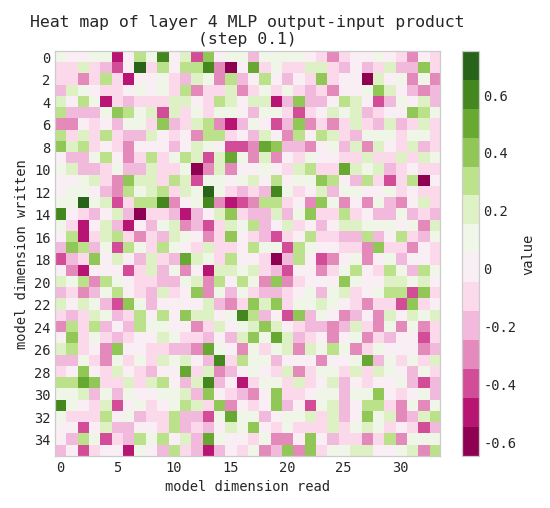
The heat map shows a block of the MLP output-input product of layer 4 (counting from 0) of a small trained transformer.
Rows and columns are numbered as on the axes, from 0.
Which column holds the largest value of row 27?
14
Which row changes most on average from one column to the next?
13
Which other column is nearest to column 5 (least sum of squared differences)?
30
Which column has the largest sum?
9
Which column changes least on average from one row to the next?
8
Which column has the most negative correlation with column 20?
21
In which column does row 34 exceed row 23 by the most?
22
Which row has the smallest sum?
6
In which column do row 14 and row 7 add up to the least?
7
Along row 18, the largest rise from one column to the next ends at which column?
11
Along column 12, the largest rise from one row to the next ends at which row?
1
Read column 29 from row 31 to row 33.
-0.1 0.2 -0.1
